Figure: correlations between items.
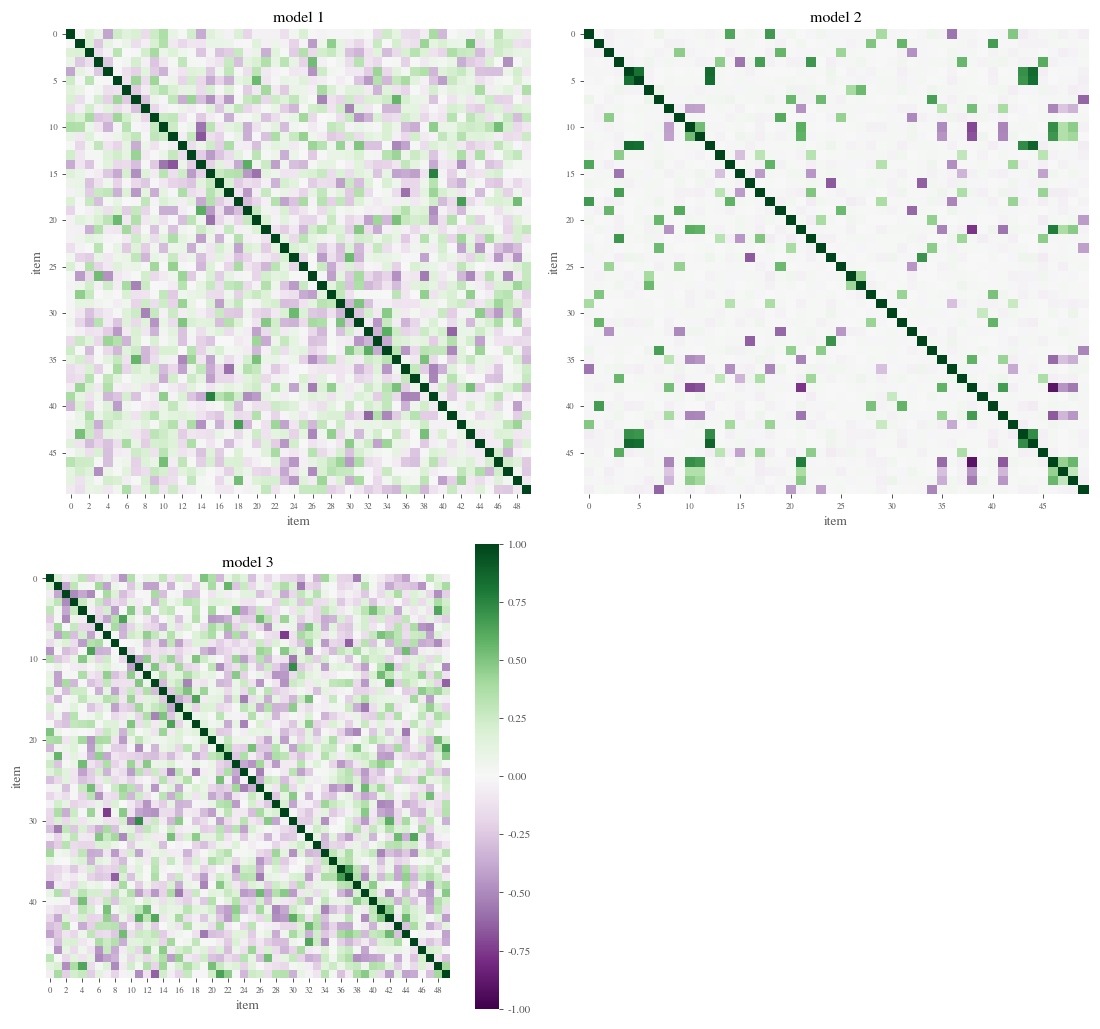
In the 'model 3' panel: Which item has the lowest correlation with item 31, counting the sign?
1
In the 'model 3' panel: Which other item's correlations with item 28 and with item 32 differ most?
45
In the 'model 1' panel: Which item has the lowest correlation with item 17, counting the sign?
36
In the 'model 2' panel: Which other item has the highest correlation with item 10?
46
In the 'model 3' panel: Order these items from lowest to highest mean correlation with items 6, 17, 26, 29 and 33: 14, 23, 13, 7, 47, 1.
13, 47, 7, 14, 23, 1
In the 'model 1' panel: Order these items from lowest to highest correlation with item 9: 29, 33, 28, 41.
29, 28, 33, 41
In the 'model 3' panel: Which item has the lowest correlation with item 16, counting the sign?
39
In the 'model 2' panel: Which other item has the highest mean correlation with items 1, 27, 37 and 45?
3
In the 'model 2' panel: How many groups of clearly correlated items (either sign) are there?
10
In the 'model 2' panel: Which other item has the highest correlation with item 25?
19
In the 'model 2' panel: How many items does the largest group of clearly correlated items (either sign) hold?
10
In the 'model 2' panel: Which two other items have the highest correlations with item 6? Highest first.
27, 26
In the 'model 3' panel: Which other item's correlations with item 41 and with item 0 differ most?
34
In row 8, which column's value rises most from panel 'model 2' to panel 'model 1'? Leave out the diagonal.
46
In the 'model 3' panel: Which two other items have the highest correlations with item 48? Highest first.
4, 20
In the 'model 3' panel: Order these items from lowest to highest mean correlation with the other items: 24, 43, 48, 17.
24, 43, 17, 48
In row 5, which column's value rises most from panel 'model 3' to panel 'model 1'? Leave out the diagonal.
20
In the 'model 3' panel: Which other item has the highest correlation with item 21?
49
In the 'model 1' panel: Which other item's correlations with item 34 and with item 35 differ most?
20
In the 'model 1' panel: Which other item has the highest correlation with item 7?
35
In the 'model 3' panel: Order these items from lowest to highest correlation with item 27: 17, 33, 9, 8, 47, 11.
8, 33, 17, 11, 9, 47
